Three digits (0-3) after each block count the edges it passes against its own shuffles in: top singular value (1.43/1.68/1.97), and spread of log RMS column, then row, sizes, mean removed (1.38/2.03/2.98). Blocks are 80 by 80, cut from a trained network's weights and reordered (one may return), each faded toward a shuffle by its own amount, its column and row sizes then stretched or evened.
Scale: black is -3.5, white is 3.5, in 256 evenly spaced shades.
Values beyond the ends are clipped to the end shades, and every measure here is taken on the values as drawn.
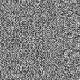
3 1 0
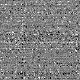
1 1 2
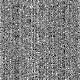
2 1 0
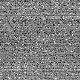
2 0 1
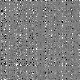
1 3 2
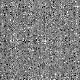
0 1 1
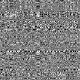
3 0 3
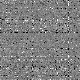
1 1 2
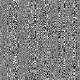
1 3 1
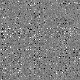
0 2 2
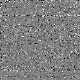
0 1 2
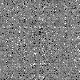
0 2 0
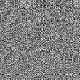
3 1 2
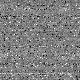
0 0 2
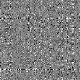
2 2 1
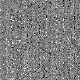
0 2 0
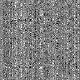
2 2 1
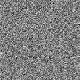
3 0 1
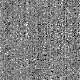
1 1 1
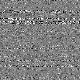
2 0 3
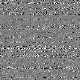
1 0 3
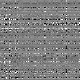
3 2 3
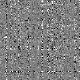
0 3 2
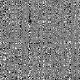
2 3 2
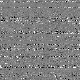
0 1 3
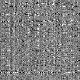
2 0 2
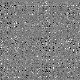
0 2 2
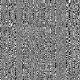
3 3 0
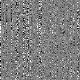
1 3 1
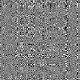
3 3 2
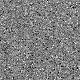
0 0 0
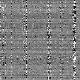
3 3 0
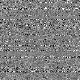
1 1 3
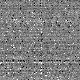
2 1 1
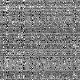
3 2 0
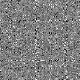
1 2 1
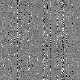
1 3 0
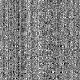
3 1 1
